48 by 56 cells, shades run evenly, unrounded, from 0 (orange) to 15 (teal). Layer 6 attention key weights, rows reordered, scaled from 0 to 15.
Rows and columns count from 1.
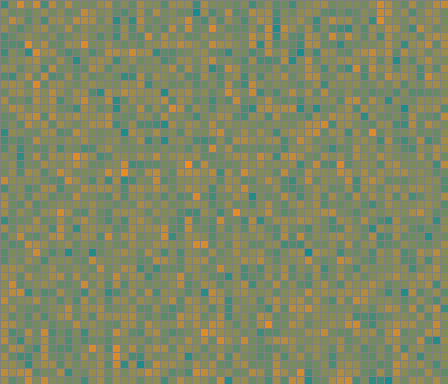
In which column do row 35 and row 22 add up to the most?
28
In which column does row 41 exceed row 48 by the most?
4
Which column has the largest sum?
51
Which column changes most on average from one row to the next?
27
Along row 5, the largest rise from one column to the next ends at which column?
35
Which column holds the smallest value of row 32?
5
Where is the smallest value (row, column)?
21, 24
